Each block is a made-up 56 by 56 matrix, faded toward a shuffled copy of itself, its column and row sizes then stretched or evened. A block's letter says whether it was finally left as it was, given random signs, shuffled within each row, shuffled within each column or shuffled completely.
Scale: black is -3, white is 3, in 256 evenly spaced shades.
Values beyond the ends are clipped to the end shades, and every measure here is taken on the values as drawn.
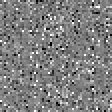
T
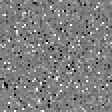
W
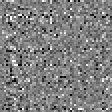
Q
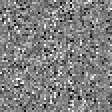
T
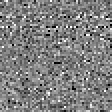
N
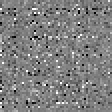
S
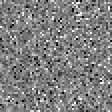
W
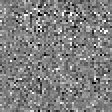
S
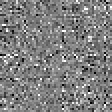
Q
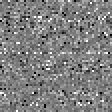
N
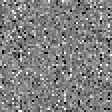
T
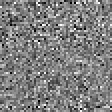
S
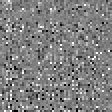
Q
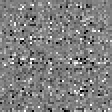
S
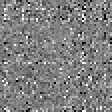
S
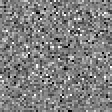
N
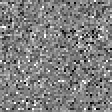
N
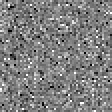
W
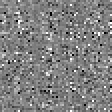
S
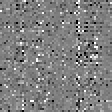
Q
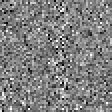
T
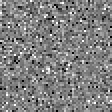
W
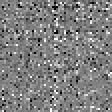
S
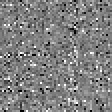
S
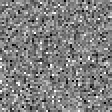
W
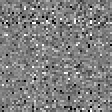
S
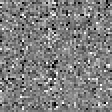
S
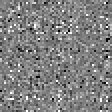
S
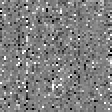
T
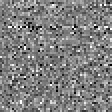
S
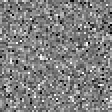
W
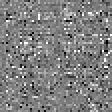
Q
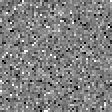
W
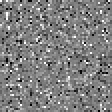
T
